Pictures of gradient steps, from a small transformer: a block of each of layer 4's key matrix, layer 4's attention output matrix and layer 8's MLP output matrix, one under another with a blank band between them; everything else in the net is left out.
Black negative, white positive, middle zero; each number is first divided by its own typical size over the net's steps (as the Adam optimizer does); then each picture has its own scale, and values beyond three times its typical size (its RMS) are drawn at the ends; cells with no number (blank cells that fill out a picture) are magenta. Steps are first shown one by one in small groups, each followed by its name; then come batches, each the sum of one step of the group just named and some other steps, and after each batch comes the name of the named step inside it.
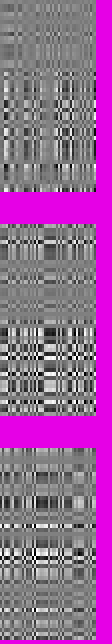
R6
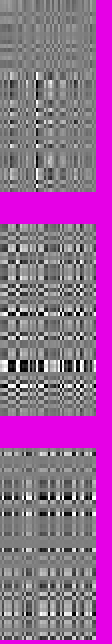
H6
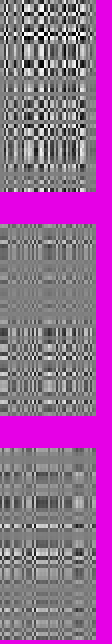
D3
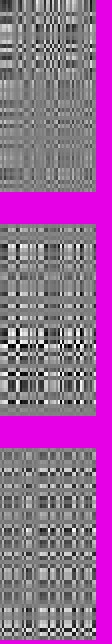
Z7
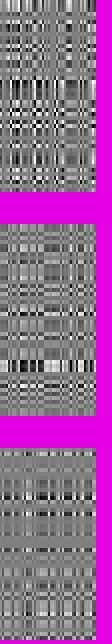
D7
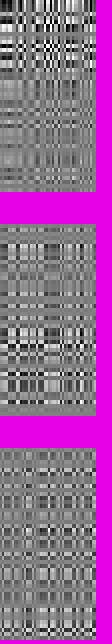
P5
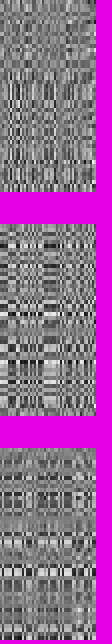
D7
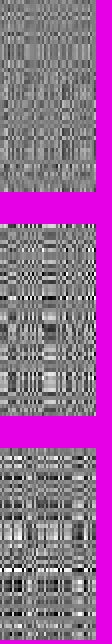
R6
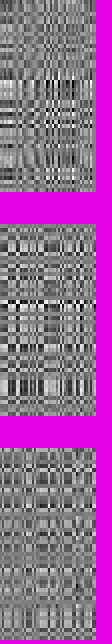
P5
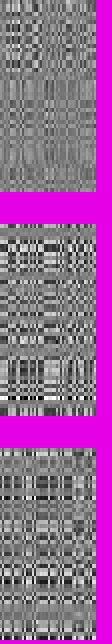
D7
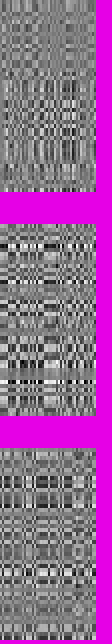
D7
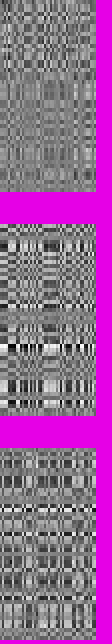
Z7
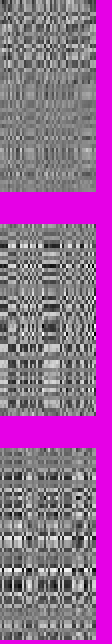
P5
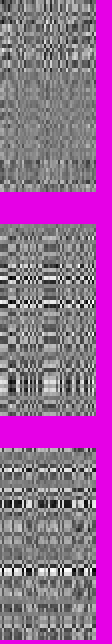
P5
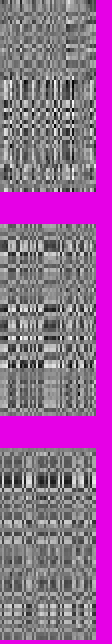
D7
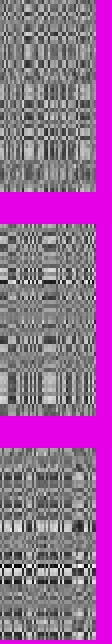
D3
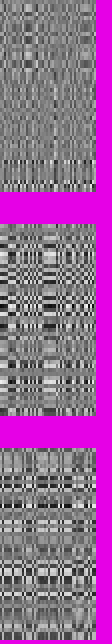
H6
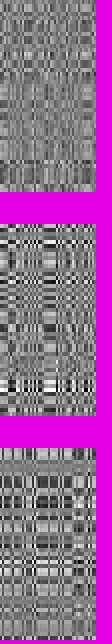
R6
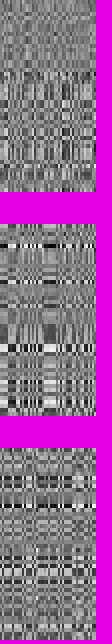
R6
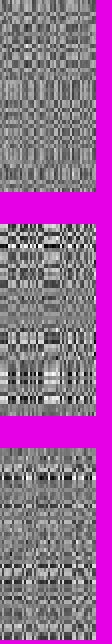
R6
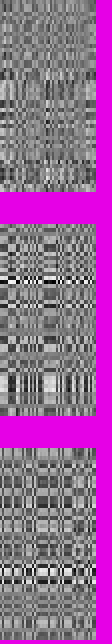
R6
